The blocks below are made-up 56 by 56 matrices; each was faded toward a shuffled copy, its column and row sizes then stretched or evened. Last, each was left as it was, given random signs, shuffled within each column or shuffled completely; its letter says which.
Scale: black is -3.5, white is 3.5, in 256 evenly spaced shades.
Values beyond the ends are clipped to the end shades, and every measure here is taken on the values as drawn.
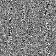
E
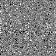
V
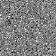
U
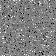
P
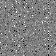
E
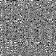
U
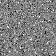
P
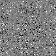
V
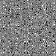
U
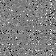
V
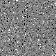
E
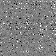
V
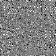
V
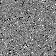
P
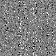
E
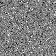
P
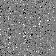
E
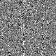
E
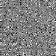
U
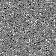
P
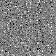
E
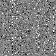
E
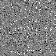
V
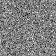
P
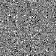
V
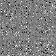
V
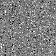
E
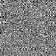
U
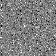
E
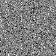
E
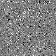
V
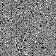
E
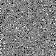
E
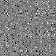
U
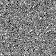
P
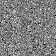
P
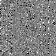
E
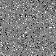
V
